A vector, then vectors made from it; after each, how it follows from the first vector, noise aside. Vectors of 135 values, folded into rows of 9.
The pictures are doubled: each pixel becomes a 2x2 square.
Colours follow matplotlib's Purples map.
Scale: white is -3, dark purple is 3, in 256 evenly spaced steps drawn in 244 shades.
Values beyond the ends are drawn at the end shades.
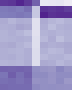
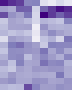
partly zeroed.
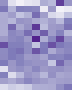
negated, partly zeroed.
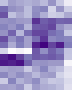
wrapped around.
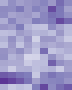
reversed, shrunk.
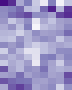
partly zeroed.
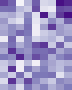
sign-scrambled.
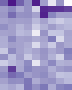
partly zeroed.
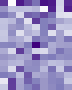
sign-scrambled.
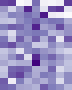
sign-scrambled.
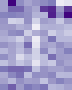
partly zeroed.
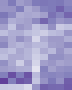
reversed, shrunk.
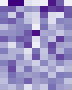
sign-scrambled.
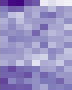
partly zeroed.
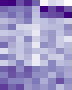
copied.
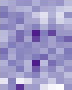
reversed, negated, partly zeroed.
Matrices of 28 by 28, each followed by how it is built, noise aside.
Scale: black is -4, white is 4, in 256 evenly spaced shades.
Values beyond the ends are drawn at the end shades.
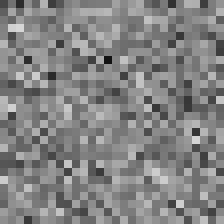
Toeplitz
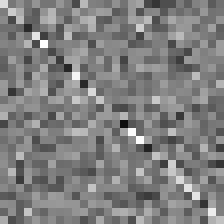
diagonal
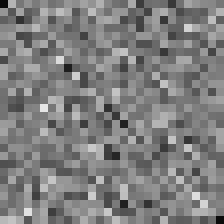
diagonal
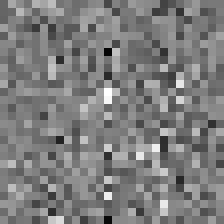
uneven columns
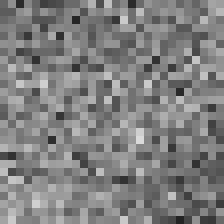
smooth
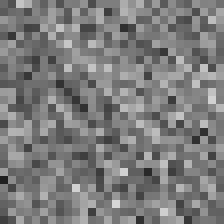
Toeplitz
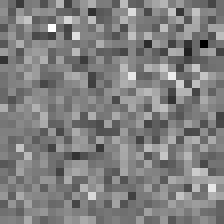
upper triangular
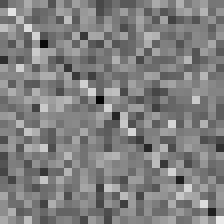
diagonal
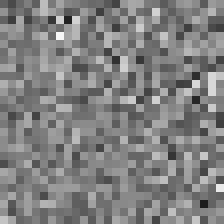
upper triangular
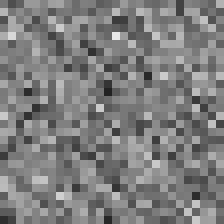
Toeplitz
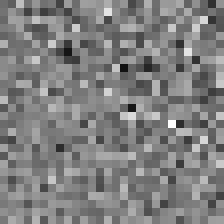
upper triangular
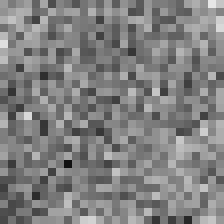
smooth
